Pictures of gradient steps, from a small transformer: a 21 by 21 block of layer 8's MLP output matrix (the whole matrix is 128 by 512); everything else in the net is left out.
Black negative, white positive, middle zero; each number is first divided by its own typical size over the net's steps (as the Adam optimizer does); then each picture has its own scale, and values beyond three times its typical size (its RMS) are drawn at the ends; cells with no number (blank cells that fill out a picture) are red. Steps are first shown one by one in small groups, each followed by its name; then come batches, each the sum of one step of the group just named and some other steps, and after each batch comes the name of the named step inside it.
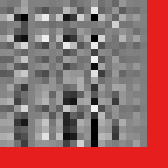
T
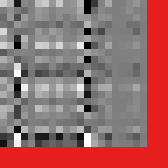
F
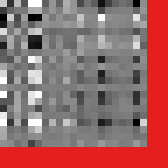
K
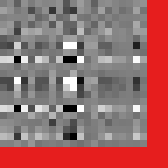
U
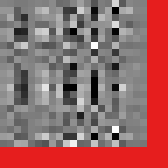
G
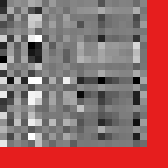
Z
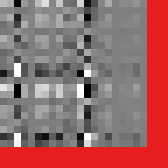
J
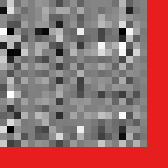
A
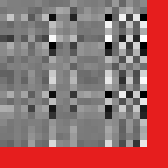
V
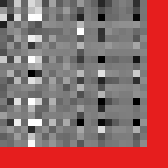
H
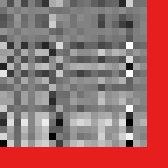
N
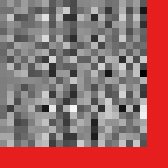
T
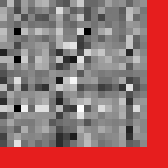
U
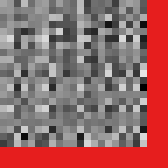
F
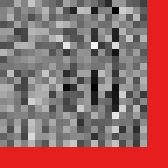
G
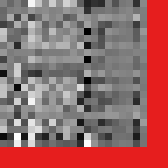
F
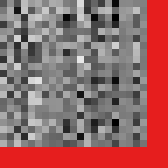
Z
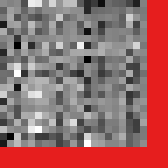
F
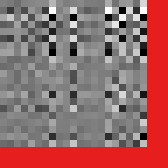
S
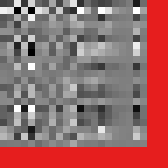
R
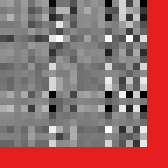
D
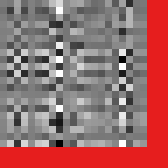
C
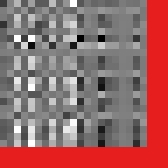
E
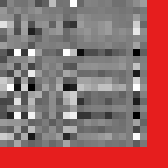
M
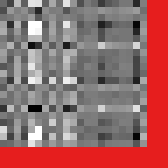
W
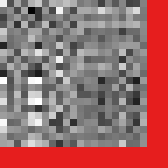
C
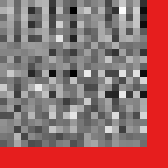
D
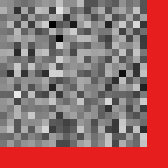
C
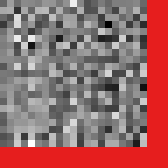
E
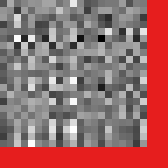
E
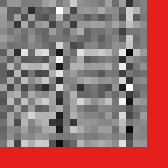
C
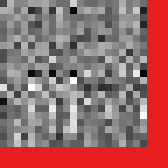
E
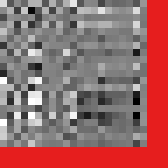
M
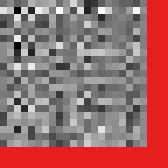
R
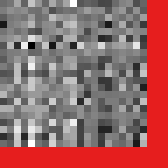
E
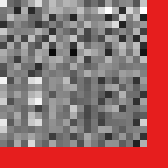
S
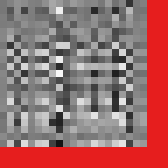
C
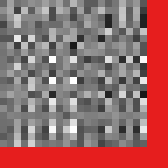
E
